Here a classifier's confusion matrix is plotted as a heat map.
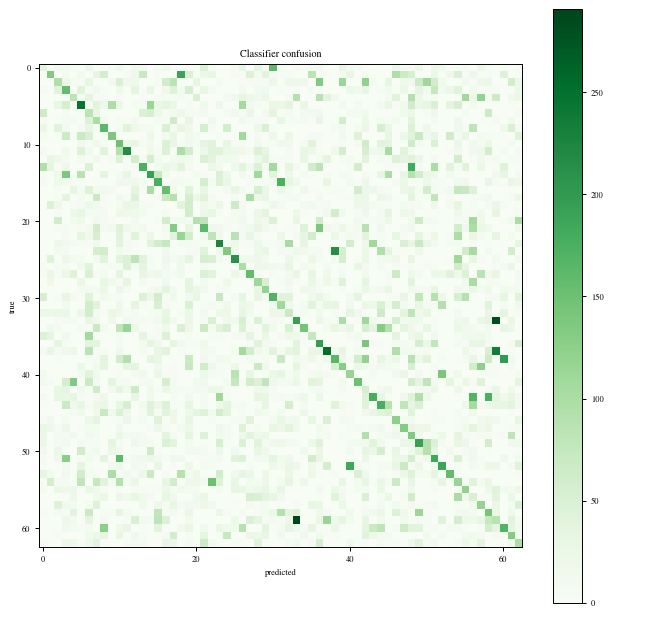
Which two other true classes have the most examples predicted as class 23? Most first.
43, 30
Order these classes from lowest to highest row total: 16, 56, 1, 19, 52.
19, 56, 52, 16, 1
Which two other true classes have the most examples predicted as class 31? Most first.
15, 58
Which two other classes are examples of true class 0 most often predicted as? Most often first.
30, 21
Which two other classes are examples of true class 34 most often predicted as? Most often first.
44, 11
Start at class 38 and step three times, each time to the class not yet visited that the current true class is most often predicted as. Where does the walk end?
56
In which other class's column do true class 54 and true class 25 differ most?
22
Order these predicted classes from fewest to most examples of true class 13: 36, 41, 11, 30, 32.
11, 32, 41, 36, 30
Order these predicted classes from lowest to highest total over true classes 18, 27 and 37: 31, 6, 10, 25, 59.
31, 10, 25, 6, 59
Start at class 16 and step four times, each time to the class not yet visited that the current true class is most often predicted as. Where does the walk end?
10
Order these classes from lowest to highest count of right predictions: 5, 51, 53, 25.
53, 51, 25, 5
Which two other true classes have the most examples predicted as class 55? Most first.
4, 30
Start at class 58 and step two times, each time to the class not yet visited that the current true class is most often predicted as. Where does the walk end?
50
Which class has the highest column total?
48
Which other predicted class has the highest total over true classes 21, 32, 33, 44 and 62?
59
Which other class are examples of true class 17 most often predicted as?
27
